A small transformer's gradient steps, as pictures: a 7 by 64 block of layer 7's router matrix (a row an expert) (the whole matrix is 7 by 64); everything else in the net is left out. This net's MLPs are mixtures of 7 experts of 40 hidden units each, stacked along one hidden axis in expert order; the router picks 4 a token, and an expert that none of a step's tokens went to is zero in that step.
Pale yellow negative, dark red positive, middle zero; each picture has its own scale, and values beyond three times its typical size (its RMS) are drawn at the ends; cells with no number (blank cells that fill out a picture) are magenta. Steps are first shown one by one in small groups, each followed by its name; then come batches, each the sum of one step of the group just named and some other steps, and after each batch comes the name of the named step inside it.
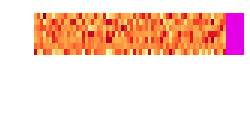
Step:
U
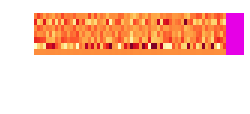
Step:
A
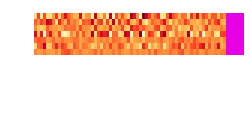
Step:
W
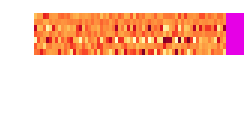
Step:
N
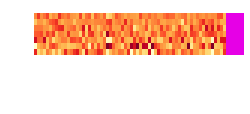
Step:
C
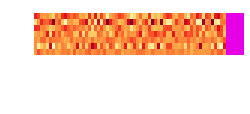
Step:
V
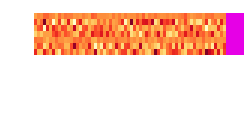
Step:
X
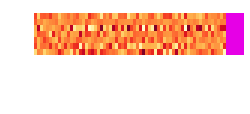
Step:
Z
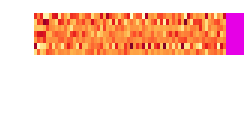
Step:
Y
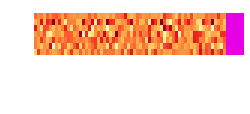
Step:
V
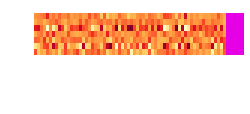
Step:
C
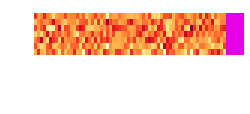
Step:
V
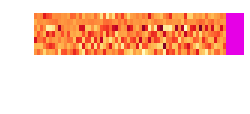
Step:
C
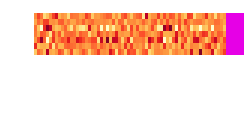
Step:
Y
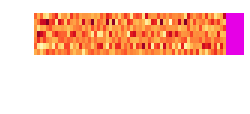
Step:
Y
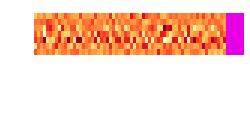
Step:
W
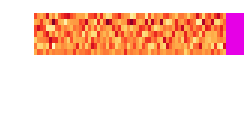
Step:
V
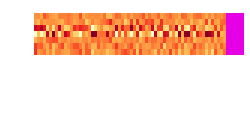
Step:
U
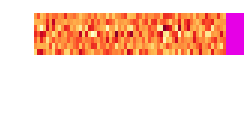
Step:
V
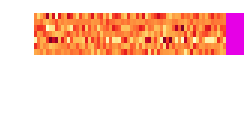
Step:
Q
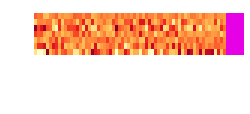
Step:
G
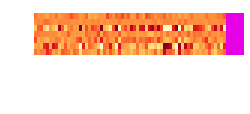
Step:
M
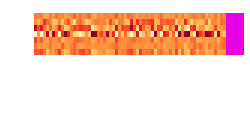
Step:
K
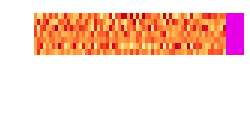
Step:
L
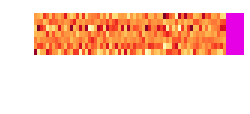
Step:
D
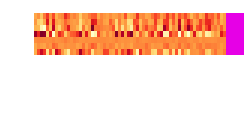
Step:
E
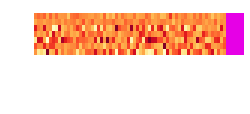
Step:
G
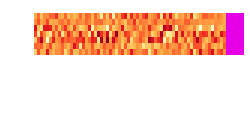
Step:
L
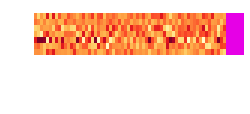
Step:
Q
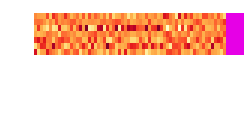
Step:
D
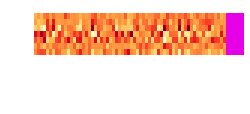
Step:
E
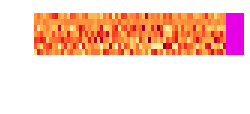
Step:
M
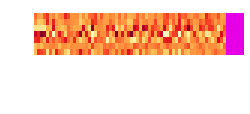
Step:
E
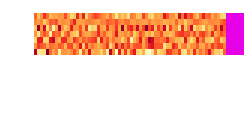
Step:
D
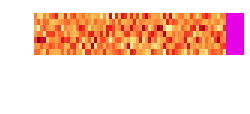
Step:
L
